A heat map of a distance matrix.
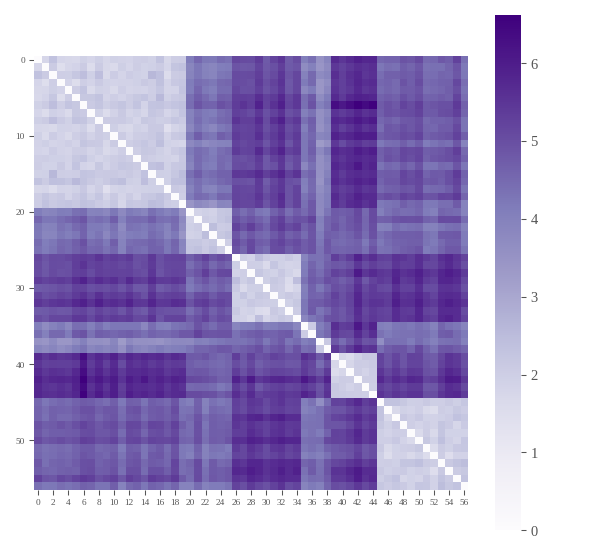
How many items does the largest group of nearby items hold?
20
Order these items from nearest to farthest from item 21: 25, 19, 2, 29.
25, 19, 2, 29
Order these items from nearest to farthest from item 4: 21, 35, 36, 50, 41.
35, 36, 21, 50, 41
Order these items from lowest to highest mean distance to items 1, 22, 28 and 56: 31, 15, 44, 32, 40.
15, 31, 32, 40, 44
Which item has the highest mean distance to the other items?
42
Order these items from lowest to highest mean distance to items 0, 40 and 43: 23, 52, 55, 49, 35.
23, 52, 35, 49, 55
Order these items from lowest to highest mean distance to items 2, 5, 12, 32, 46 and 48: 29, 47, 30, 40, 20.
47, 20, 30, 29, 40
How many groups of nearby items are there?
7
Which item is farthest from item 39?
6
